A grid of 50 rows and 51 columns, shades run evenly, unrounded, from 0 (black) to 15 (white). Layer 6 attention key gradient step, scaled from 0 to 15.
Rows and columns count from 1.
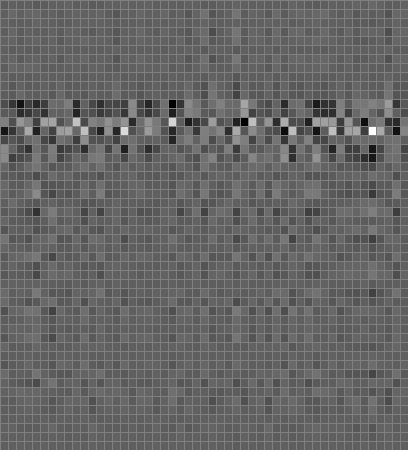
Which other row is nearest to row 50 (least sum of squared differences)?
49
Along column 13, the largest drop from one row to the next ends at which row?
15
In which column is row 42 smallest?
47
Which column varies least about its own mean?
21
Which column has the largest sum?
32
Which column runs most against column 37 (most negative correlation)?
1
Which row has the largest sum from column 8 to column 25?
14
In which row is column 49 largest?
12
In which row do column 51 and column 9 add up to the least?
17
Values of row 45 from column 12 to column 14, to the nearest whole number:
5 6 6
